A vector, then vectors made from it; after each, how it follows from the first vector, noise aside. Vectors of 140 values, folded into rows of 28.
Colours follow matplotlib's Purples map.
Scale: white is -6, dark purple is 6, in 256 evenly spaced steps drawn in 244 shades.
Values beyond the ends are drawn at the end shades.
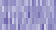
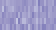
wrapped around, negated, shrunk.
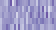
reversed, negated.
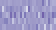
wrapped around, negated, partly zeroed.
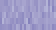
wrapped around, negated, shrunk.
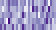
wrapped around, negated, scaled up.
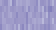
reversed, shrunk.
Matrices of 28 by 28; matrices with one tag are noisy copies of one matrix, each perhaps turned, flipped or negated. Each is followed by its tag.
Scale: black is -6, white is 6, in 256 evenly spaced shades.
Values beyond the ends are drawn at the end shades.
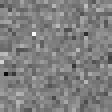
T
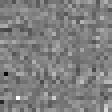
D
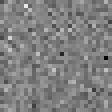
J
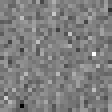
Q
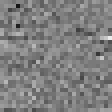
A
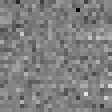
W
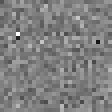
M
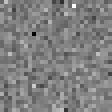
T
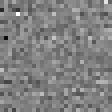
D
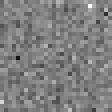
Q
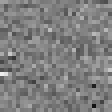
A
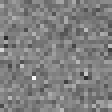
T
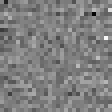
D
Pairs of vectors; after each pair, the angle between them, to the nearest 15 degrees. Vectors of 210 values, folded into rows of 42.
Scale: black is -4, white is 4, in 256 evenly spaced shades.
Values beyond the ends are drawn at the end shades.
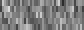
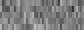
135 degrees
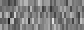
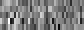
135 degrees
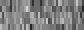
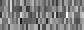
105 degrees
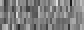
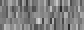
60 degrees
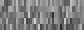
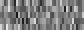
75 degrees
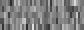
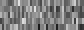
60 degrees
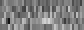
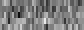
45 degrees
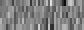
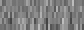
60 degrees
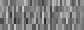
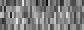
75 degrees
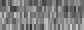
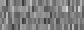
120 degrees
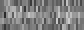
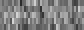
90 degrees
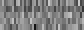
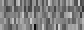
15 degrees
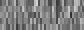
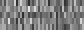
60 degrees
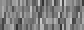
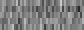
45 degrees
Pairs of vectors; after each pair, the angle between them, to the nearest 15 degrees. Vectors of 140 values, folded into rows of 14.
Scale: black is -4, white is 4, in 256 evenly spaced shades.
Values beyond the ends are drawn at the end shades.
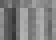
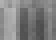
150 degrees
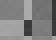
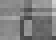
120 degrees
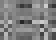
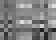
150 degrees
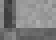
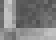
165 degrees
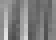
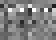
105 degrees
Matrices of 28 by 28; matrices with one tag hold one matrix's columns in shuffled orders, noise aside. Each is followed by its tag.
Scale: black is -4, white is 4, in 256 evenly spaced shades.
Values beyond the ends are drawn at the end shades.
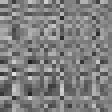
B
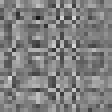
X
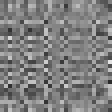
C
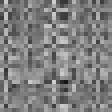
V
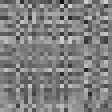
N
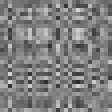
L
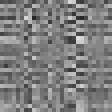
N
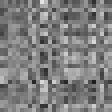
V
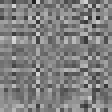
N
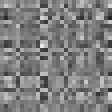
X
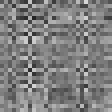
N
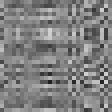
L
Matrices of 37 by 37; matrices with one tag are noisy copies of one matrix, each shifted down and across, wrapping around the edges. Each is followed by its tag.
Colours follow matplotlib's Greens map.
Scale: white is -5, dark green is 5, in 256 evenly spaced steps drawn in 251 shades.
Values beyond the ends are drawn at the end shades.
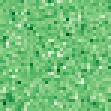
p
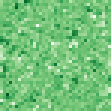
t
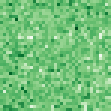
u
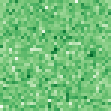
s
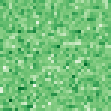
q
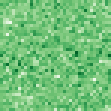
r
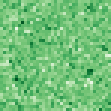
t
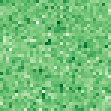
s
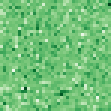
s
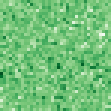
r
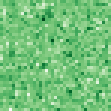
p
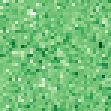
r
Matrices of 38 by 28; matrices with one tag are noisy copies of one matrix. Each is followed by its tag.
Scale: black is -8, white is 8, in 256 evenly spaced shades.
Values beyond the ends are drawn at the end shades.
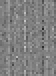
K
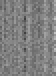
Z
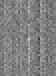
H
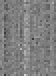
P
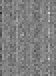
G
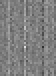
K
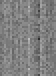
H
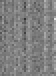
Z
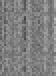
Z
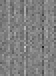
K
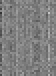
G
